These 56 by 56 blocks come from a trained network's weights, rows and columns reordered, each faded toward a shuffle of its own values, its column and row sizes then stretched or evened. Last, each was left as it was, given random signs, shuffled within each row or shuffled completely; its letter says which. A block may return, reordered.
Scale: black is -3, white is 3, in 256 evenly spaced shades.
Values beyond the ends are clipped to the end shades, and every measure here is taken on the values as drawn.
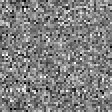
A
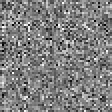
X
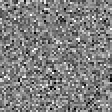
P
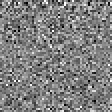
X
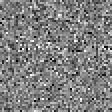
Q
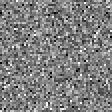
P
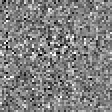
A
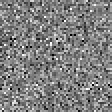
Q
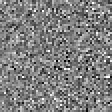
A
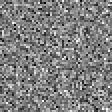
P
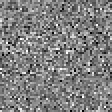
Q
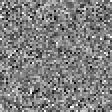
Q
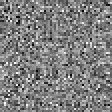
X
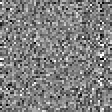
X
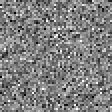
P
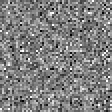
X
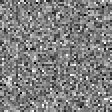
Q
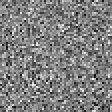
X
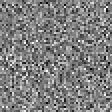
X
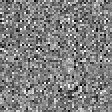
X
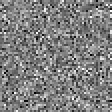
A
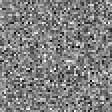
Q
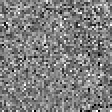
A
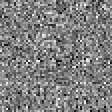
X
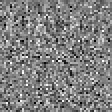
X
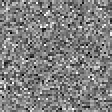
P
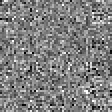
X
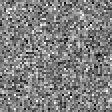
P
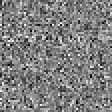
A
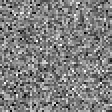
P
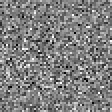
Q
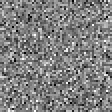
P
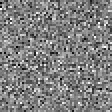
Q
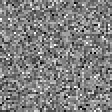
P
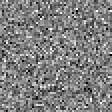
P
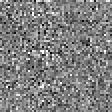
A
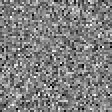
Q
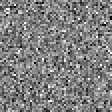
P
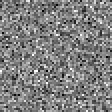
P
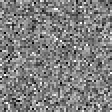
P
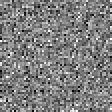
A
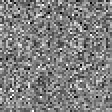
X
